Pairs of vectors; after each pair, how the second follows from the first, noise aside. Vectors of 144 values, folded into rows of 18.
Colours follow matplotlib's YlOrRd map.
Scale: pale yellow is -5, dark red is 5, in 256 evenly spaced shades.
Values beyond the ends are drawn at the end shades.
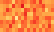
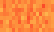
reversed, shrunk.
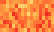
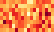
scaled up.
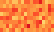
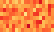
copied.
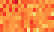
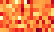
reversed, scaled up.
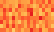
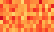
reversed, negated.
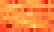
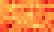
copied.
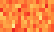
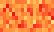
reversed, negated.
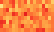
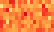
copied.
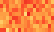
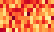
scaled up.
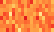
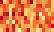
scaled up.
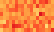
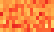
copied.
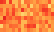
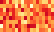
scaled up.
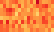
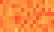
reversed, negated, shrunk.
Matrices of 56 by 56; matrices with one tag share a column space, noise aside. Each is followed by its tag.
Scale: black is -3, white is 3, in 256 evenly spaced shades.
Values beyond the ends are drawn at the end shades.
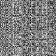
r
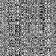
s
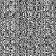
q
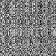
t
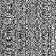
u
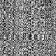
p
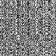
p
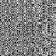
s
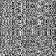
t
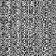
r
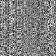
r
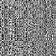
p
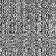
s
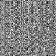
r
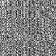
p
